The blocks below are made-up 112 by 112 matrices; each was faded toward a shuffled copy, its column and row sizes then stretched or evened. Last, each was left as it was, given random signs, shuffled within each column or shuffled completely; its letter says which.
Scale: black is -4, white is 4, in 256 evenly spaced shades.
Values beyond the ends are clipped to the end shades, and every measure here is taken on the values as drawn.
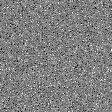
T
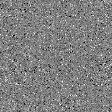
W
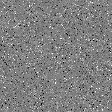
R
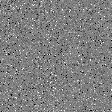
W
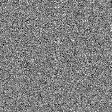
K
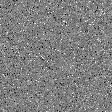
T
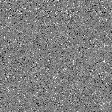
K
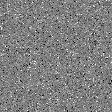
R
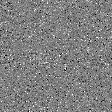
K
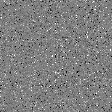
K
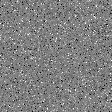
T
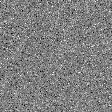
T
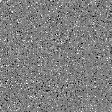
W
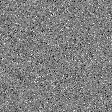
T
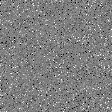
K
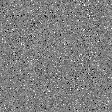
W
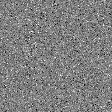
R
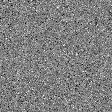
T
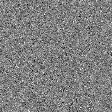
R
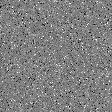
T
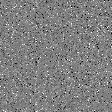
K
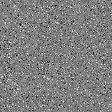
K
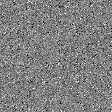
K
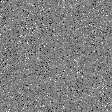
R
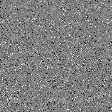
W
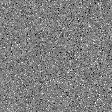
R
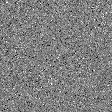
T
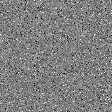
K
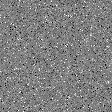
T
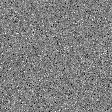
T
